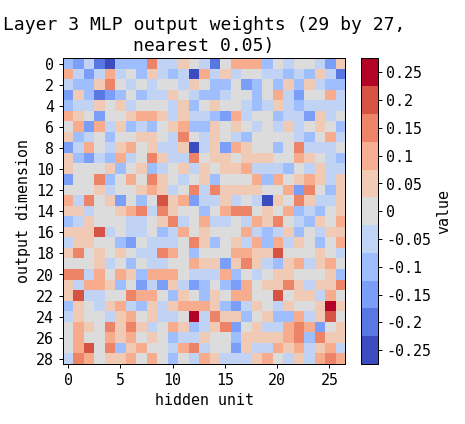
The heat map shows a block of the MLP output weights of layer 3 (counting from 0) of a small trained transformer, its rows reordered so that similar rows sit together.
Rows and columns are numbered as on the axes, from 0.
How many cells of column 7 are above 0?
8
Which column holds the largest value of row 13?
9
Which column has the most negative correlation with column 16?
4
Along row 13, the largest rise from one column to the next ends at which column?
20
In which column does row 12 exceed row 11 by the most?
14
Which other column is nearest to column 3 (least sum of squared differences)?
21
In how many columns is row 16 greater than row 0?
13
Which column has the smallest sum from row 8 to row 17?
19
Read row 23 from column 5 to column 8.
0.1 -0.05 -0.1 0.05
